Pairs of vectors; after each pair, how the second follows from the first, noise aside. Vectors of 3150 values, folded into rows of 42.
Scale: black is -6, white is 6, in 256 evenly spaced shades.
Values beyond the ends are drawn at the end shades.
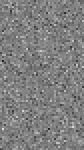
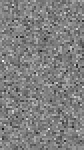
negated.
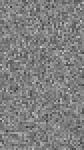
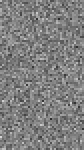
shuffled.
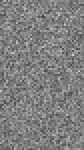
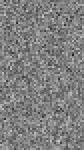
negated.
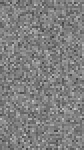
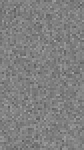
wrapped around, negated, shrunk.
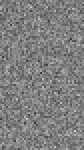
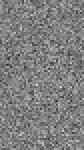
shuffled.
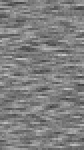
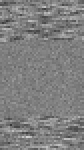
wrapped around, partly zeroed.
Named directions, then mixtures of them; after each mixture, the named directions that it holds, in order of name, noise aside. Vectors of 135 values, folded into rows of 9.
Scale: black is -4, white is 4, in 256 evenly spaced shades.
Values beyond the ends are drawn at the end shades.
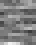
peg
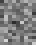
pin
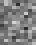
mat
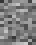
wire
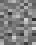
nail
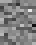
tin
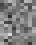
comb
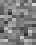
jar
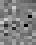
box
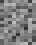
mat, wire.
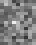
mat, pin.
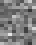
comb, mat, peg.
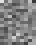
wire.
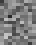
comb, pin, tin.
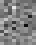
box.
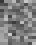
comb, pin.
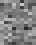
box, comb, peg.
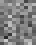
comb, jar.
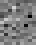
box, mat.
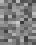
pin.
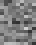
mat, nail, peg.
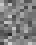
comb.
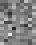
box, comb.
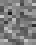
jar.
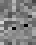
box, comb.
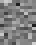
mat, tin.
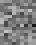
box, jar, tin.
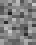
comb, jar.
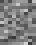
wire.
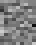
tin.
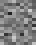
box, nail, tin.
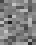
comb, wire.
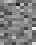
mat, nail, tin.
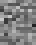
tin.
